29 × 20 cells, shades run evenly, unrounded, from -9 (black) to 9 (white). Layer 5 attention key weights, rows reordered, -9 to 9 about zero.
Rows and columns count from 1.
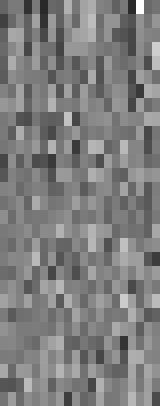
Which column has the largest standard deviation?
17
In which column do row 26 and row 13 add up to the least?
16
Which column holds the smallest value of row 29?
9
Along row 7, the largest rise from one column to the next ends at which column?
19
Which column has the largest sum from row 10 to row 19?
12
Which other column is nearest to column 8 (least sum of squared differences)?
6
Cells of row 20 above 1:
5
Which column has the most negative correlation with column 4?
11
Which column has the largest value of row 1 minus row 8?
18
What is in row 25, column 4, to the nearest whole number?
-1
